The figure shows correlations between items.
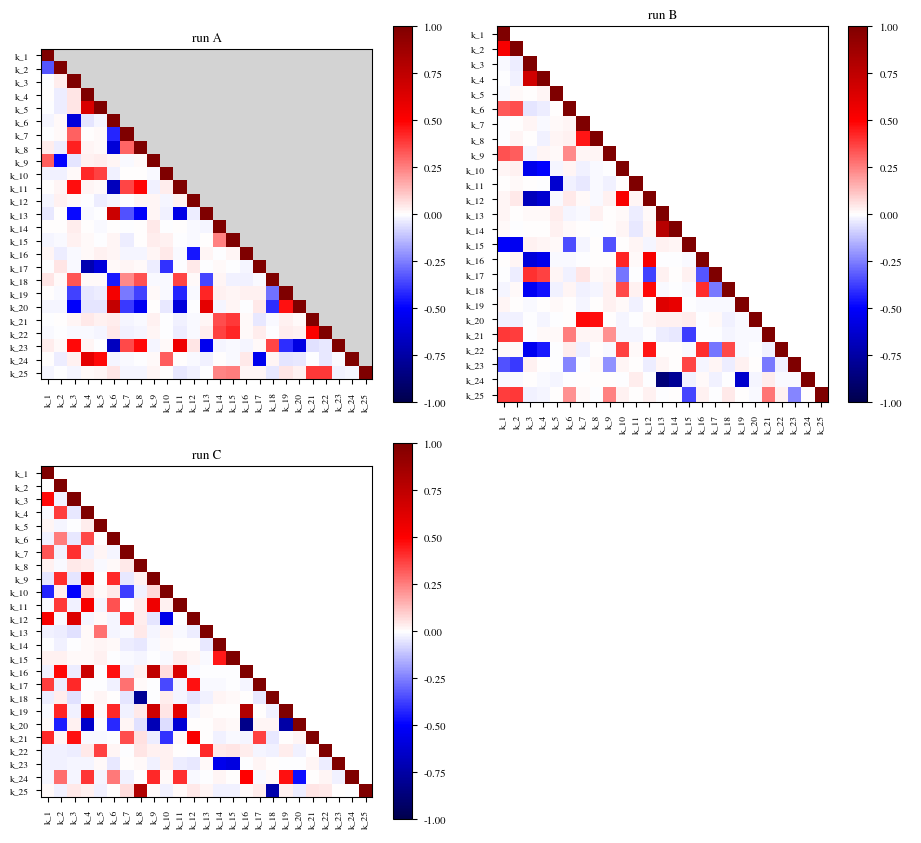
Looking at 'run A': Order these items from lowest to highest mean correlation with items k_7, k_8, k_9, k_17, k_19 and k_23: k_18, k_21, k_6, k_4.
k_6, k_4, k_21, k_18
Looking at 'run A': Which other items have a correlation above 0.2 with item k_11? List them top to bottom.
k_3, k_7, k_8, k_18, k_23
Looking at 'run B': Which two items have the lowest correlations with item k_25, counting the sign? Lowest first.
k_15, k_23
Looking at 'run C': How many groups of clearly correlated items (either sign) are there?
5
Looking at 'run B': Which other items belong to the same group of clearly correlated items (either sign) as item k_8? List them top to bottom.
k_7, k_20
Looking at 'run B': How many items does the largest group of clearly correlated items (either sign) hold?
8
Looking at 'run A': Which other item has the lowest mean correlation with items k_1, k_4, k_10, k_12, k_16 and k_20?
k_17
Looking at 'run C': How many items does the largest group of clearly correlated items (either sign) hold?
9
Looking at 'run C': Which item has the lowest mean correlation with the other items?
k_20
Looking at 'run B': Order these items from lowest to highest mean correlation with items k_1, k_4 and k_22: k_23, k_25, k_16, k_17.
k_23, k_16, k_17, k_25
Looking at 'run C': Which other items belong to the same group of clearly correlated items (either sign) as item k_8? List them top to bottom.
k_18, k_25
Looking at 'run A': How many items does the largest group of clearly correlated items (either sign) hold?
10
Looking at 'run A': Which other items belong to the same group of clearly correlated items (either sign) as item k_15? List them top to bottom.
k_14, k_21, k_22, k_25
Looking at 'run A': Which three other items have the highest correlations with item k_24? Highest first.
k_4, k_5, k_10
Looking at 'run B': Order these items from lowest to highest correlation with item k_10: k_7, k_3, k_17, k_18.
k_3, k_17, k_7, k_18
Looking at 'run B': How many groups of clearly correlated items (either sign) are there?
5
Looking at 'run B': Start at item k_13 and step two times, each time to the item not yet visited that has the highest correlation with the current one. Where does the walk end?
k_19
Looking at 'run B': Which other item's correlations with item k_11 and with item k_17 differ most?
k_5
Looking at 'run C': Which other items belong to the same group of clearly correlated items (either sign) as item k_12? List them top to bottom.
k_1, k_3, k_7, k_10, k_17, k_21
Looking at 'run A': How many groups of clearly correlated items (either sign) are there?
5
